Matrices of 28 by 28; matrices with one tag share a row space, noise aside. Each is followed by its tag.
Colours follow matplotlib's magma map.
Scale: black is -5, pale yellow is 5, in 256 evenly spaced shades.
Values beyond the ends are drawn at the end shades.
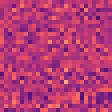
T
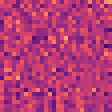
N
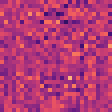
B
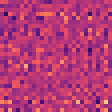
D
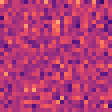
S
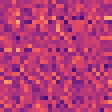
N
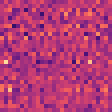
D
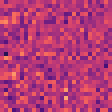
D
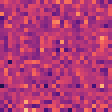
S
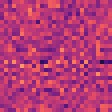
T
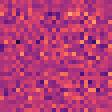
B
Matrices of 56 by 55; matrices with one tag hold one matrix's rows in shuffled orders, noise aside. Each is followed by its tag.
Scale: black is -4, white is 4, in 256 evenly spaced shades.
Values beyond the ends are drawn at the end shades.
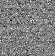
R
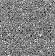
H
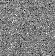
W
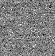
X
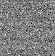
H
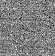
W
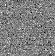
H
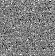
X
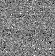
X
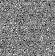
W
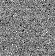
W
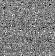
X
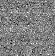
R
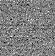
R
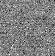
W
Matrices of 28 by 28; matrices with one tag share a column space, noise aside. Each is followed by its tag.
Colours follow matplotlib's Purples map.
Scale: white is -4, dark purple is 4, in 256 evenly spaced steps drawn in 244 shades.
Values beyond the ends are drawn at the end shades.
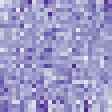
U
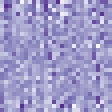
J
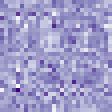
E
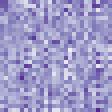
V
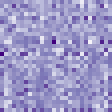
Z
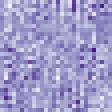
V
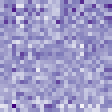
J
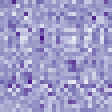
E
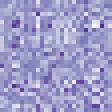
E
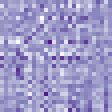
Z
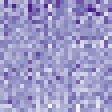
J
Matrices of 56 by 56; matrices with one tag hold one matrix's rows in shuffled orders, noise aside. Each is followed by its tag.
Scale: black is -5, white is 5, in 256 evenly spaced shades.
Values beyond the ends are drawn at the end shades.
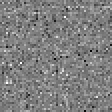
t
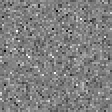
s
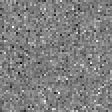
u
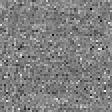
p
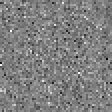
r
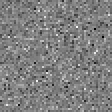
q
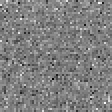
p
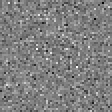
q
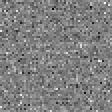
p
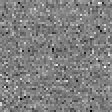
p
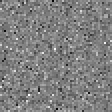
s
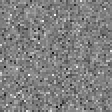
s
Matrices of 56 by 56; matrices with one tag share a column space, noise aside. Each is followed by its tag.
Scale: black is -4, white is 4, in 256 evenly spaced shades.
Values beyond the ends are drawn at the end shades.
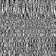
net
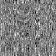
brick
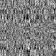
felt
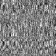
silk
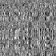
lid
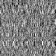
silk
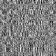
brick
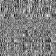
net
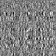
lid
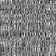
brick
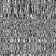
net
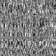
silk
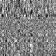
net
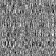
silk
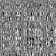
lid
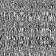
lid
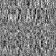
felt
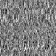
felt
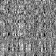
brick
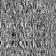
silk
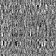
silk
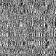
silk
